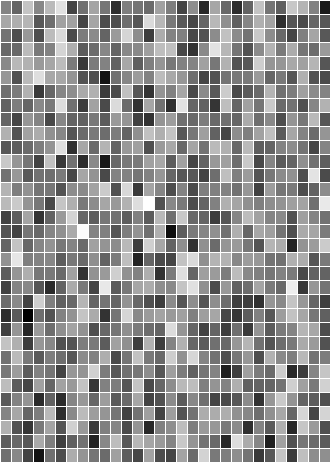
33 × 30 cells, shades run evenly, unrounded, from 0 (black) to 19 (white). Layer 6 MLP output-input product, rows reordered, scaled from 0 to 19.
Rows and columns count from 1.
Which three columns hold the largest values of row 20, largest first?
17, 11, 22
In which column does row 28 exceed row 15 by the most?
18
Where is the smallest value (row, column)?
23, 3
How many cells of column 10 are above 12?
5
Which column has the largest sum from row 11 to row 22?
12
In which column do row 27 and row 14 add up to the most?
9
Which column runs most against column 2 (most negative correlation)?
15
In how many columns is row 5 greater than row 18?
15
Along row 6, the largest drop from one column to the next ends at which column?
29
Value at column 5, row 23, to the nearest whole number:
6
